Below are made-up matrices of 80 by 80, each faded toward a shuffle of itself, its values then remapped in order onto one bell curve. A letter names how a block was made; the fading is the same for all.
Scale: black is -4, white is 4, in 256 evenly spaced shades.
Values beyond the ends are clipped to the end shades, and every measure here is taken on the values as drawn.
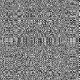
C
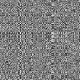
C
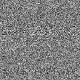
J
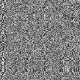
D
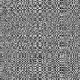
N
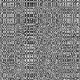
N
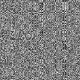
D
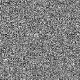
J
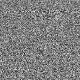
J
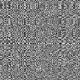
C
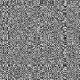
C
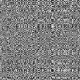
C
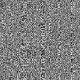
D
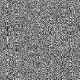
D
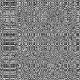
N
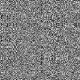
D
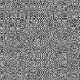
C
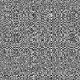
C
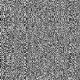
D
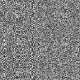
D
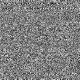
J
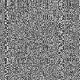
D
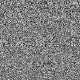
J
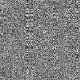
D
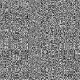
D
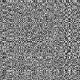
C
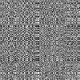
N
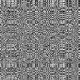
N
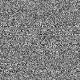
J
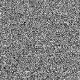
J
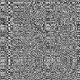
C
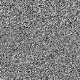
J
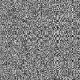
D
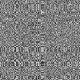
C
